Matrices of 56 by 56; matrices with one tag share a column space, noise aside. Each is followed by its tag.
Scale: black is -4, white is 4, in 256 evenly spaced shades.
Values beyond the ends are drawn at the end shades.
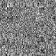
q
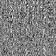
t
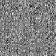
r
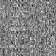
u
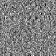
r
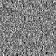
q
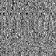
r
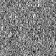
u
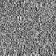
q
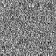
q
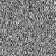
t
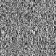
u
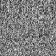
t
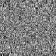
q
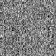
u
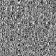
t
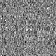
u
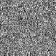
r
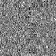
q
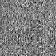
u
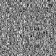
u
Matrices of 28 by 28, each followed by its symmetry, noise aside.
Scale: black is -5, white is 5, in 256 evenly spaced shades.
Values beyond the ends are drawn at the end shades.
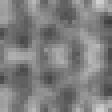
mirrored top to bottom.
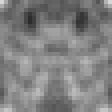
mirrored left to right.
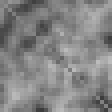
symmetric.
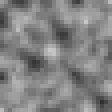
symmetric.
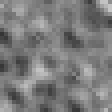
symmetric across the other diagonal.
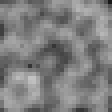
symmetric across the other diagonal.
